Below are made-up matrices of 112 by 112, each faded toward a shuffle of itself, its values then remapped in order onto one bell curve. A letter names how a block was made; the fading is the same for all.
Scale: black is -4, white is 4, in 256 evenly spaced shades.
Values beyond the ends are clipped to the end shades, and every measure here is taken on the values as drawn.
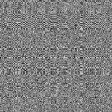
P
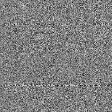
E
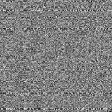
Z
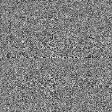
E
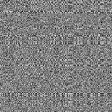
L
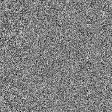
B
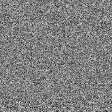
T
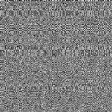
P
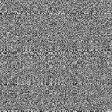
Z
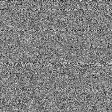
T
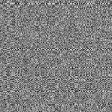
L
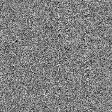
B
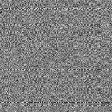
L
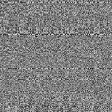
Z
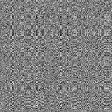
P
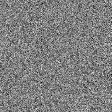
B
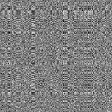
P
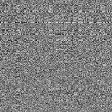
Z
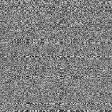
Z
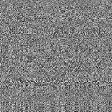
Z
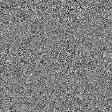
E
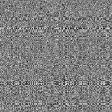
L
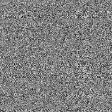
E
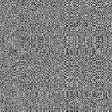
P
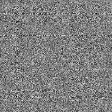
E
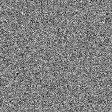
T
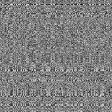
L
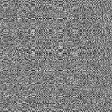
L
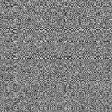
L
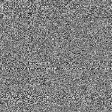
E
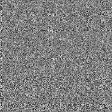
E
